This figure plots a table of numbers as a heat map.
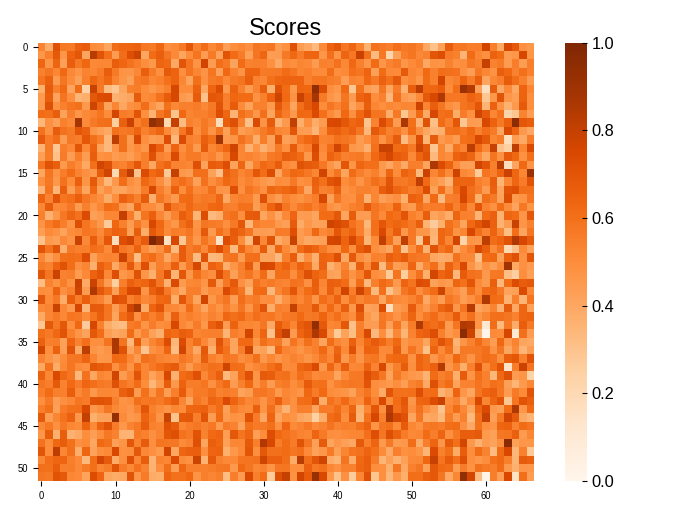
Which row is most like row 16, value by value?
37
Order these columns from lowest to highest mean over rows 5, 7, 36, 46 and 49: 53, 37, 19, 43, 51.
43, 19, 51, 53, 37
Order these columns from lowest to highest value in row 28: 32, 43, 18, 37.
32, 43, 37, 18
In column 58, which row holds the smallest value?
44
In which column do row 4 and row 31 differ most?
47
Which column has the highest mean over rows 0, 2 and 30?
60
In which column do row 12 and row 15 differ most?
63
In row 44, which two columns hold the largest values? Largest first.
10, 47
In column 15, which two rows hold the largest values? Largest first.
23, 9
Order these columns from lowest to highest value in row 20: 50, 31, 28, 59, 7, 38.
59, 7, 31, 50, 38, 28
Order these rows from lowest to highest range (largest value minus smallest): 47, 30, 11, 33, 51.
30, 47, 11, 33, 51
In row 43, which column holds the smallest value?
54
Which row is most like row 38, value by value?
42
